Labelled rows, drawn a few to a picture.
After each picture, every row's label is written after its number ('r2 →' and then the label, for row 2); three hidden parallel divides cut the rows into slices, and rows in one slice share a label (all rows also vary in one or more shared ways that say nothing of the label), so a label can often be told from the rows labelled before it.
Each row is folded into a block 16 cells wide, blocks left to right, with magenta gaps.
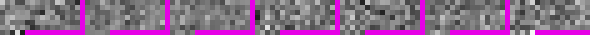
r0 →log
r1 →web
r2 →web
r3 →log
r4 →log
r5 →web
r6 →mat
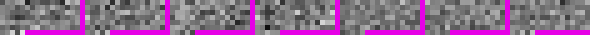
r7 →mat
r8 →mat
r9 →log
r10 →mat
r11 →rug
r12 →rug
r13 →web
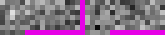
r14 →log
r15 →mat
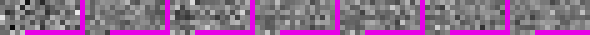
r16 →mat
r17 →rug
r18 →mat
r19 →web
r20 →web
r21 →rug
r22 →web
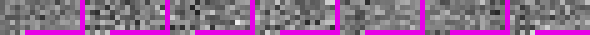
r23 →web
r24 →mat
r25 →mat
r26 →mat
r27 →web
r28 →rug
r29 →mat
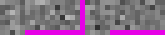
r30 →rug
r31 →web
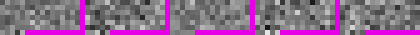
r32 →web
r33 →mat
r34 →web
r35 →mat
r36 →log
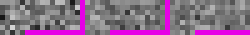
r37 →log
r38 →rug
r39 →web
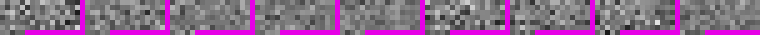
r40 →log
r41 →rug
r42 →web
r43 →web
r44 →rug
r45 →log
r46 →log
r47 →log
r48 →rug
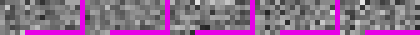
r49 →mat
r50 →rug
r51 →log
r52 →mat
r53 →mat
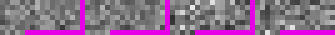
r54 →rug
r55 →web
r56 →log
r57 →mat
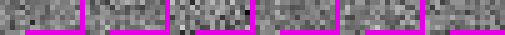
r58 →web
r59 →rug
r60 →log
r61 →web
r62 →web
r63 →rug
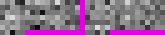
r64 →log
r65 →log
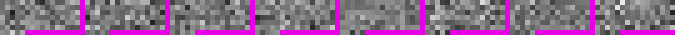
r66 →mat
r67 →log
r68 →web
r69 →rug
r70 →rug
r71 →log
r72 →web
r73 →log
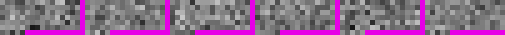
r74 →log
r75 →web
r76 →log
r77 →rug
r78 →mat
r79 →rug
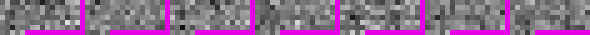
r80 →mat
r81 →rug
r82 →mat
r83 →web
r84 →mat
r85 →web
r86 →web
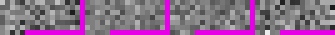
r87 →log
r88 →rug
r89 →web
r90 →mat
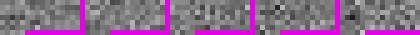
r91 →web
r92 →web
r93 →rug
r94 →web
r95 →web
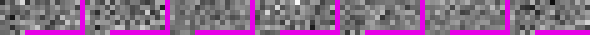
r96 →mat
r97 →mat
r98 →web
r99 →log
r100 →web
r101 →rug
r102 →mat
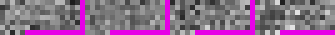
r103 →log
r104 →web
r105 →mat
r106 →mat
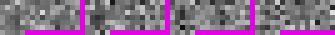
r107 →web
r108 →mat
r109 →mat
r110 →mat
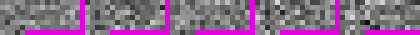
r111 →web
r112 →mat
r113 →rug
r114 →mat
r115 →log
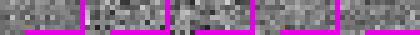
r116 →rug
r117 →mat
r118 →log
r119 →rug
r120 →web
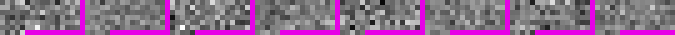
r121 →mat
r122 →rug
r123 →log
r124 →web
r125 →mat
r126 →rug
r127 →log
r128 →rug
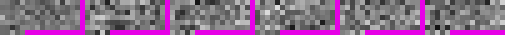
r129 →web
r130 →log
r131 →mat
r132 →log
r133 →mat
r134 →mat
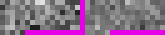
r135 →log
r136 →rug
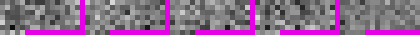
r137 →mat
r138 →log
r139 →log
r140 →mat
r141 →rug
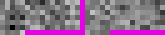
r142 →mat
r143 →rug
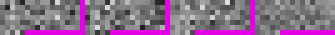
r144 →log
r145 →log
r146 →rug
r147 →web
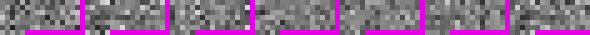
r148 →mat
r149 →mat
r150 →log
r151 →rug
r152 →rug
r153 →web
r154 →mat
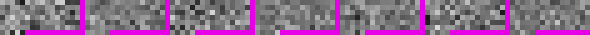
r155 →log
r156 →rug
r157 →mat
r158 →web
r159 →web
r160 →log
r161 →web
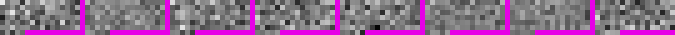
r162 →log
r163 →rug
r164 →log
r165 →mat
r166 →log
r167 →web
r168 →rug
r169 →mat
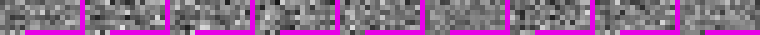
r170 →mat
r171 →mat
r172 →mat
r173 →log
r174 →log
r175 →rug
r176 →mat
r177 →mat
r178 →rug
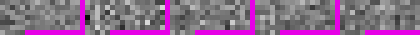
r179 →rug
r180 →log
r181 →web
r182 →rug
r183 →rug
